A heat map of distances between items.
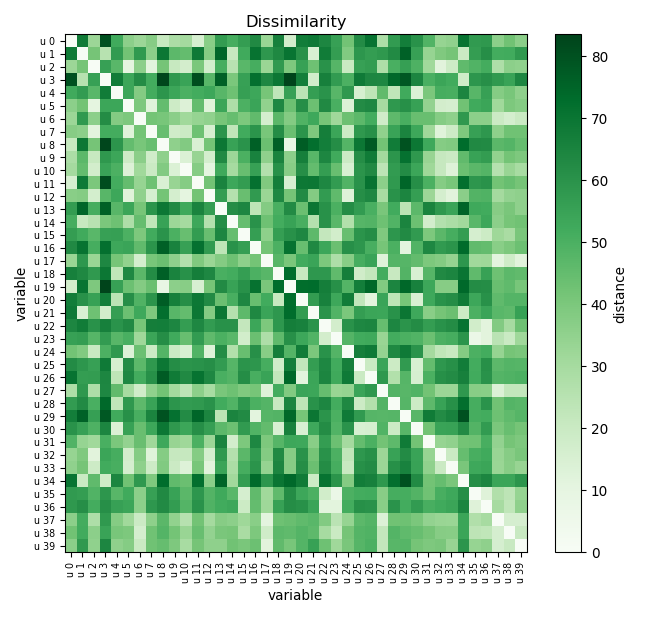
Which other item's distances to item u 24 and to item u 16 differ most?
u 29
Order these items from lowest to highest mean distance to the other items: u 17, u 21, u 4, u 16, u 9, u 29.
u 17, u 9, u 4, u 21, u 16, u 29
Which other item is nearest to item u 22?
u 36
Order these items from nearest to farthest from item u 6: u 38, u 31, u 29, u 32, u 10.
u 38, u 10, u 32, u 31, u 29
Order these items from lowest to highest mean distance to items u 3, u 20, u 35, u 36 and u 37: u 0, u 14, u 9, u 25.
u 14, u 25, u 9, u 0
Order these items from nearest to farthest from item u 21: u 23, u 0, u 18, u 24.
u 24, u 23, u 18, u 0
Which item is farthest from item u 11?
u 3
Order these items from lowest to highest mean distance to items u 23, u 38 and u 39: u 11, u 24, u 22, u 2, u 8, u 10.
u 22, u 10, u 2, u 24, u 11, u 8
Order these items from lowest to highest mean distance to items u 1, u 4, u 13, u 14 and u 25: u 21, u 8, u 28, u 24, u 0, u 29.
u 28, u 21, u 24, u 29, u 0, u 8
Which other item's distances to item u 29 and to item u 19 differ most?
u 8
